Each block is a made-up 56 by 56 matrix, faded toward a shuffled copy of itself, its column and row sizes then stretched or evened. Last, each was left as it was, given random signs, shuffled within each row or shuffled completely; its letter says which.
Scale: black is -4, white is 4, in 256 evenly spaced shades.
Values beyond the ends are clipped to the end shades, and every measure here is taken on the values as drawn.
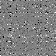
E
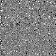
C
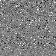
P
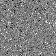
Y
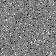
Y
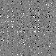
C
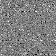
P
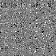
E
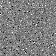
Y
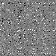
E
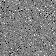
Y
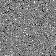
Y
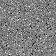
Y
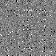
C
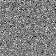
P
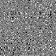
E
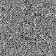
C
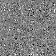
C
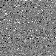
P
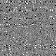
E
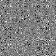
E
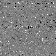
P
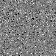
P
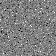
Y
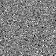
P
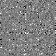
E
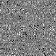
E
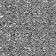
E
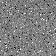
Y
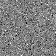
Y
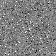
Y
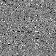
P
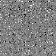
C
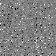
C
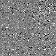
C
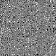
E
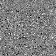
P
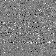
P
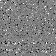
P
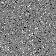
Y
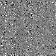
C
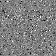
P
